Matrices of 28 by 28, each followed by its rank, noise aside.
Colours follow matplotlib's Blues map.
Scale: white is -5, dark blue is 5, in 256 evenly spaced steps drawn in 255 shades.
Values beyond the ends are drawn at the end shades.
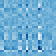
one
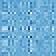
one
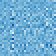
three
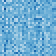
four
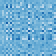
one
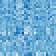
three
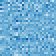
four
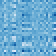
one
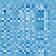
three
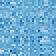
four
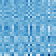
one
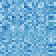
three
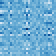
two
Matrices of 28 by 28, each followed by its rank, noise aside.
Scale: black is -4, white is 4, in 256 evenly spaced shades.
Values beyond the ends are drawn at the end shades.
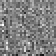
six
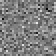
seven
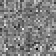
seven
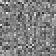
five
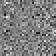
five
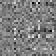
five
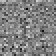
seven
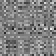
three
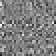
five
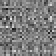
five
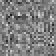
three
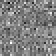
five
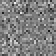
seven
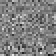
six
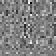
five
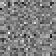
three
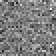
five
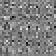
four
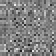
five
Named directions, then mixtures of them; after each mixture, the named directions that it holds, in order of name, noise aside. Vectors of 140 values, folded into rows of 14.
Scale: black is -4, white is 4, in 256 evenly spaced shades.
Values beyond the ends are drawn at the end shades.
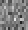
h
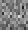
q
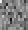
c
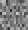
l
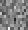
h, l.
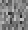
c, h.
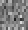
h.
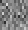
c, q.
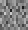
l, q.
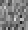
h.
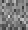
h, q.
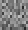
q.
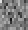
c.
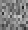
q.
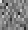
c, q.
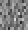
h, l.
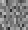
l.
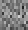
q.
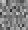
l.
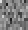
c.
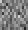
c, q.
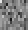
c.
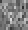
c, q.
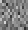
c, q.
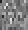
c.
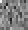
c, l.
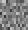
l.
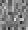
h.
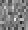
h.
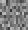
l.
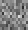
q.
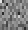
c, q.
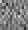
c, q.
